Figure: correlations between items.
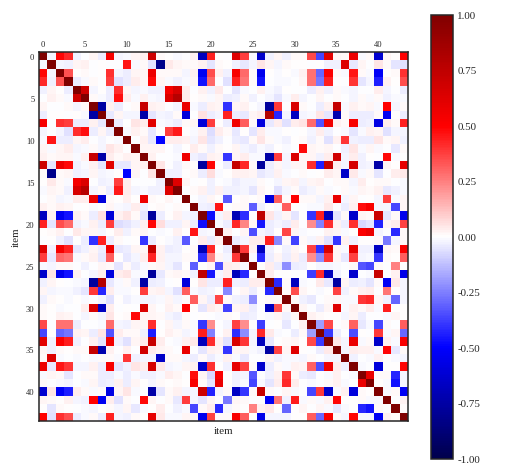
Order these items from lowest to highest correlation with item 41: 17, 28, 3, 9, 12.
9, 3, 28, 17, 12
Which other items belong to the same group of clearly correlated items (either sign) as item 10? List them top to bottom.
1, 14, 36
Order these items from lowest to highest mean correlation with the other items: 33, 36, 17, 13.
33, 36, 17, 13
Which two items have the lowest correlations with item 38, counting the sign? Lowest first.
42, 25
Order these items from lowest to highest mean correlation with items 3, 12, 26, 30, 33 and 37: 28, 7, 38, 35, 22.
7, 22, 38, 28, 35
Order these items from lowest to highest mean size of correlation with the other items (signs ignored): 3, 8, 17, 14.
14, 17, 3, 8
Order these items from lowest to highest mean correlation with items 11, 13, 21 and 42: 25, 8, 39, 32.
25, 39, 32, 8
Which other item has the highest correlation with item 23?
13
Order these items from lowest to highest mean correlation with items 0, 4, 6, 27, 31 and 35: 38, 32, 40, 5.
40, 38, 32, 5
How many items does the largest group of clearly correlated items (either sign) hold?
16
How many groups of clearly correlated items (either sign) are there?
6
